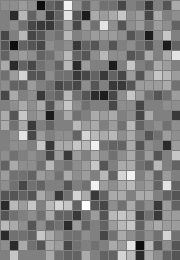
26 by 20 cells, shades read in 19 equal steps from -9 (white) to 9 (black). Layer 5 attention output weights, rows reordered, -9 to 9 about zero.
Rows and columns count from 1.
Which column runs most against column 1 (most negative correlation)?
6
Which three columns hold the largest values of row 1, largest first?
5, 17, 14
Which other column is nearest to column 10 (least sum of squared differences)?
7
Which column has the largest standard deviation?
8
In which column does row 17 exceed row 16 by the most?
20
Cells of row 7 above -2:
14
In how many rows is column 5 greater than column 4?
12
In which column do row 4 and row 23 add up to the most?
4
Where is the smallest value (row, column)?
21, 10
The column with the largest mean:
16
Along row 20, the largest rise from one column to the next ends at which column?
11
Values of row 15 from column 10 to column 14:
-4 -8 1 2 2
